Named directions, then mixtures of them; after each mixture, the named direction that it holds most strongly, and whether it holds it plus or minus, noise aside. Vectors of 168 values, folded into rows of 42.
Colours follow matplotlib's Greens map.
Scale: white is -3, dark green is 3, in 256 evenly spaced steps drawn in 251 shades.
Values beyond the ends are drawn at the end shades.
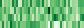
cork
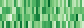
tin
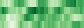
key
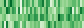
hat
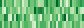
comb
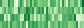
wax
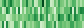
hat, plus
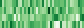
cork, plus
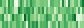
wax, plus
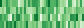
tin, plus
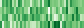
cork, minus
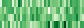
cork, minus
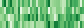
hat, plus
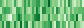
tin, plus
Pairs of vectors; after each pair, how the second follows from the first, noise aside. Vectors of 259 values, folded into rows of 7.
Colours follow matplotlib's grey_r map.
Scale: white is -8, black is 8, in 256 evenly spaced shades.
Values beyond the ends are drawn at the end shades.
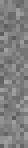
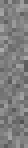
reversed.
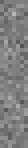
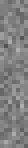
reversed.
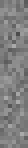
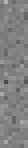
wrapped around, partly zeroed.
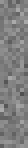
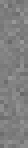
shrunk.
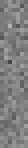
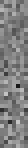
reversed, scaled up.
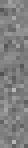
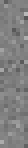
wrapped around, partly zeroed.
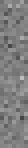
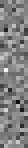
reversed, scaled up.
